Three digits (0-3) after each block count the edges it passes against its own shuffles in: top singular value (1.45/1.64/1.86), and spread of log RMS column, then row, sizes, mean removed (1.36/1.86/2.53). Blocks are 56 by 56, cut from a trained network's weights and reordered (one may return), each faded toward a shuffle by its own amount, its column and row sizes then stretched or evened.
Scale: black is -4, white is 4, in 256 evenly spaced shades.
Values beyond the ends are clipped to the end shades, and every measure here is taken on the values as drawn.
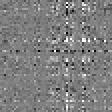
3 3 2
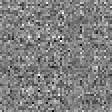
2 2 1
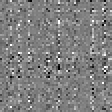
1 3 2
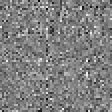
1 2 2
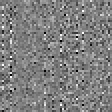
2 3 0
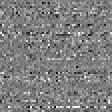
1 1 3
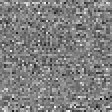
1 0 2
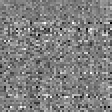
2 1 3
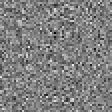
2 2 0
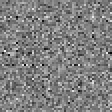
2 1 2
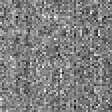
1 1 1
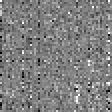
0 3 1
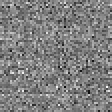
1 1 1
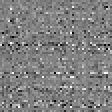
0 2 3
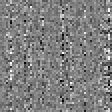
0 3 0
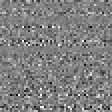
0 1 3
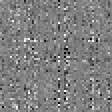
0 3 2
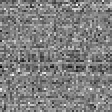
2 0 2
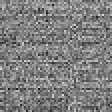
3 0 1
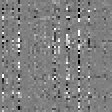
2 3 1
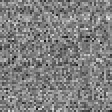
2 0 1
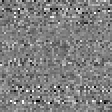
0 0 3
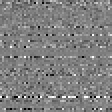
2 0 3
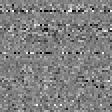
2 0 3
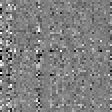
1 3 1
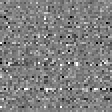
0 1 3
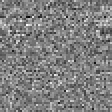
1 0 1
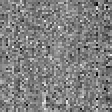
0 2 0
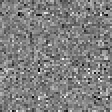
0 1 2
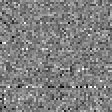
0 0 2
